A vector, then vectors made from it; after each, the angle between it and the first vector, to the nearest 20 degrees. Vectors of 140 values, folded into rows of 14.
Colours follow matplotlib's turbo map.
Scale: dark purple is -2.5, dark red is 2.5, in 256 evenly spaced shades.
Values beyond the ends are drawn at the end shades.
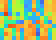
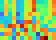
60 degrees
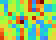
140 degrees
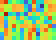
40 degrees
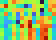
60 degrees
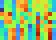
120 degrees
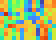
20 degrees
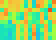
80 degrees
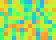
20 degrees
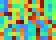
160 degrees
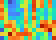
80 degrees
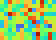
140 degrees
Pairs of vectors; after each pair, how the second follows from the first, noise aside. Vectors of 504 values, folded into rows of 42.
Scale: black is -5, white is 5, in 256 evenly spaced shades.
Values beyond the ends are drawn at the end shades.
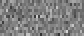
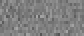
shrunk.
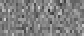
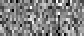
wrapped around, negated, scaled up.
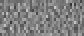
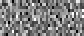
wrapped around, negated, scaled up.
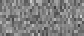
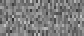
sign-scrambled.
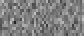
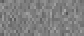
wrapped around, shrunk.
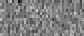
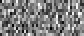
wrapped around, negated, scaled up.
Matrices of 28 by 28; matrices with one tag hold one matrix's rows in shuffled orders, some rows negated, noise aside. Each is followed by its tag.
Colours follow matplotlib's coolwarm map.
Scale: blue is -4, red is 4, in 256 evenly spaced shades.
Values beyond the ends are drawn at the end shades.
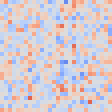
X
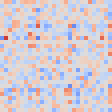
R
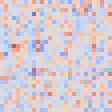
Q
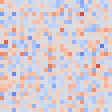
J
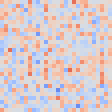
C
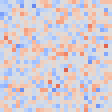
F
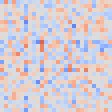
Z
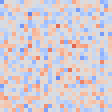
C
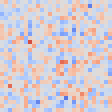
X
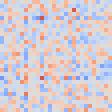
Z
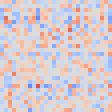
R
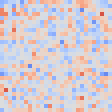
J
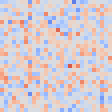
C
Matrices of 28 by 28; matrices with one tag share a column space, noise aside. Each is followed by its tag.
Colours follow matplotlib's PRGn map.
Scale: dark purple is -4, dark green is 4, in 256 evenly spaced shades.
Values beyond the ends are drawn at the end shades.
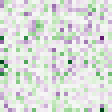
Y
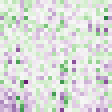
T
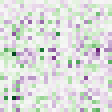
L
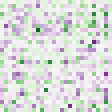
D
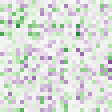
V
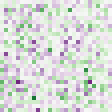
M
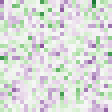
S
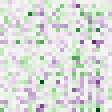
D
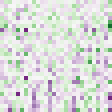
T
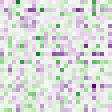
S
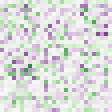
V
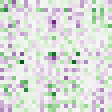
S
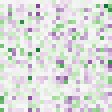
L
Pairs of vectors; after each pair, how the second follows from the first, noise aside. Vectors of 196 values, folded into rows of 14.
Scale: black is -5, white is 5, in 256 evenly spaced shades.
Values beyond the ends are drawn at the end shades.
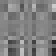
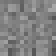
shrunk.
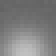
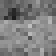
wrapped around, negated.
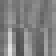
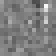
reversed, partly zeroed.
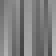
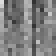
reversed.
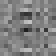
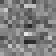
reversed.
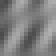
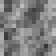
wrapped around.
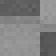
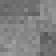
shrunk.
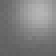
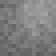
shrunk.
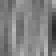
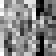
wrapped around, scaled up.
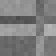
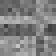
negated.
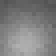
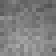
shrunk.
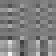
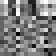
reversed, scaled up.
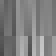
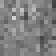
reversed, partly zeroed.
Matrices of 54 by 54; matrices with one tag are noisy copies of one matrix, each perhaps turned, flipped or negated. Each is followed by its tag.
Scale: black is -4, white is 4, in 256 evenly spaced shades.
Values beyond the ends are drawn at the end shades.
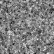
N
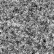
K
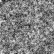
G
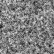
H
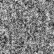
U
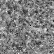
K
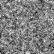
H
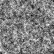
G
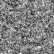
U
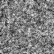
N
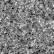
N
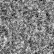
U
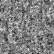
U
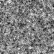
N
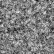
K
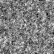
U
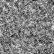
H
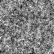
G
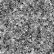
G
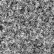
H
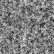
K
